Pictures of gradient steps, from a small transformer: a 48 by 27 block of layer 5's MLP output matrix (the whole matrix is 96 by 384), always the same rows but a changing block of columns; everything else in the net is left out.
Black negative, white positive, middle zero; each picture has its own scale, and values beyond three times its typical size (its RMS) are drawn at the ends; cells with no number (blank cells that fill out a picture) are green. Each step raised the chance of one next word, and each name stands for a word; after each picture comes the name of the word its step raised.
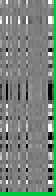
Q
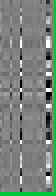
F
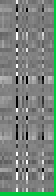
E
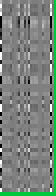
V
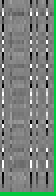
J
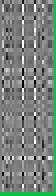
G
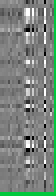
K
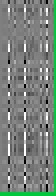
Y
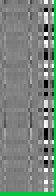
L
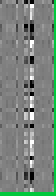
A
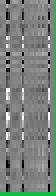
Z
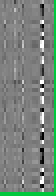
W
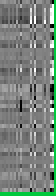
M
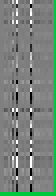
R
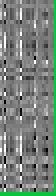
Y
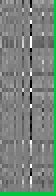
F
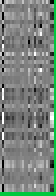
Z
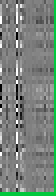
M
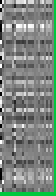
A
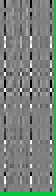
F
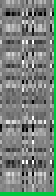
J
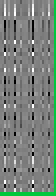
V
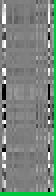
M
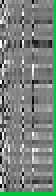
W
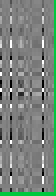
F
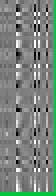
L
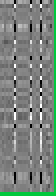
A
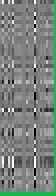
R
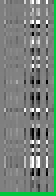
R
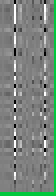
K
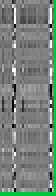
M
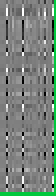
V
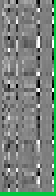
F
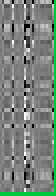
A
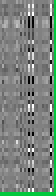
V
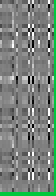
E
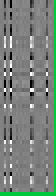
F
